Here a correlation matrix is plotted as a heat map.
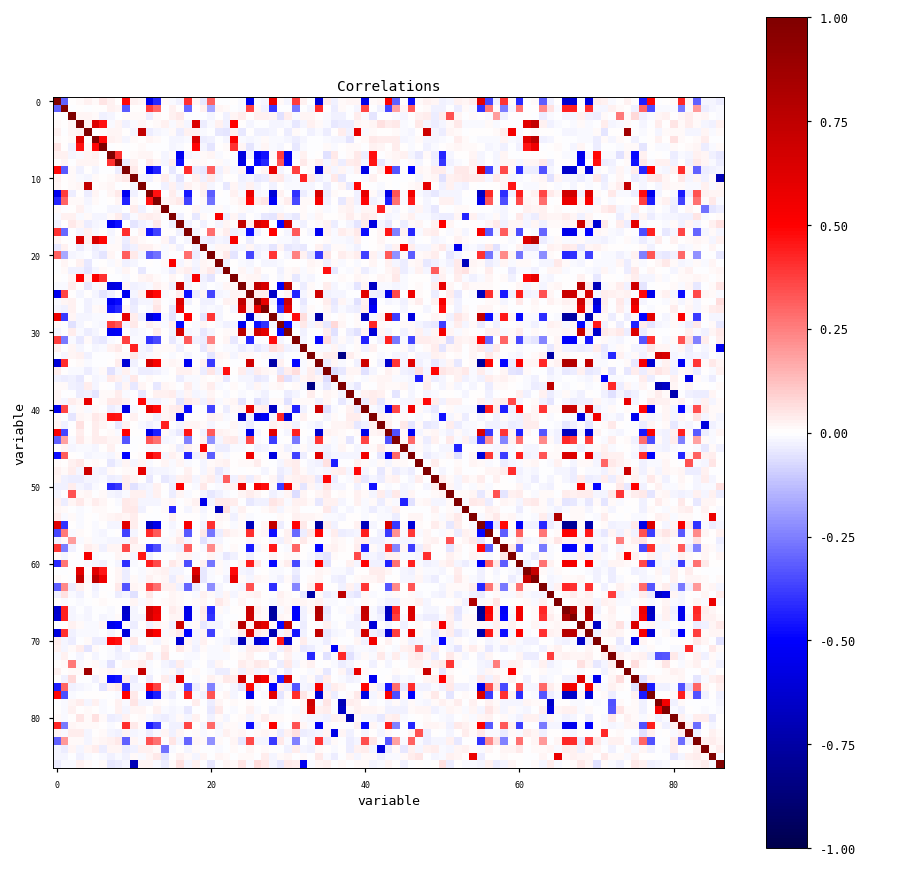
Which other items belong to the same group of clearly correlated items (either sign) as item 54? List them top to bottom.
65, 85
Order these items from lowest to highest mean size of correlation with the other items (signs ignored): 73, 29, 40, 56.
73, 29, 56, 40
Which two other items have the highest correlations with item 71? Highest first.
82, 47
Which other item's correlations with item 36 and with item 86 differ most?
10
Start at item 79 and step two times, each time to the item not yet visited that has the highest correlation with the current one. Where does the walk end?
78
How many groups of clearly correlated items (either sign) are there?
14
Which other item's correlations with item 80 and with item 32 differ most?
38
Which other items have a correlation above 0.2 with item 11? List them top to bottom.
4, 39, 48, 59, 74
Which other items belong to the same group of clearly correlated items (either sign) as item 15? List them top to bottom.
21, 53
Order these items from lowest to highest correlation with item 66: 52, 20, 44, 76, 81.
81, 20, 52, 44, 76
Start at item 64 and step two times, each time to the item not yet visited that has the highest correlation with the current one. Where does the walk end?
72
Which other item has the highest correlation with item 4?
74
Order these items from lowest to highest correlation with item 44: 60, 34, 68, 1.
68, 1, 60, 34
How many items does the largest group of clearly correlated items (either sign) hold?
27
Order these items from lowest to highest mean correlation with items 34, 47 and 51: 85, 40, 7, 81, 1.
81, 7, 85, 1, 40
